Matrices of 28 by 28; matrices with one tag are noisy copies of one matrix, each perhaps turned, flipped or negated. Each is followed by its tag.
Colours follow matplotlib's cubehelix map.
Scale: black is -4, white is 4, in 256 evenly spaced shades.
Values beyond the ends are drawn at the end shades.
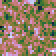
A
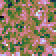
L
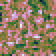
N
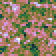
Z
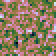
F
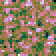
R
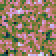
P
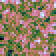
L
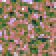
F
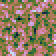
N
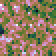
A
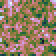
L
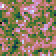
Z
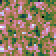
R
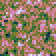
P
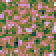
F
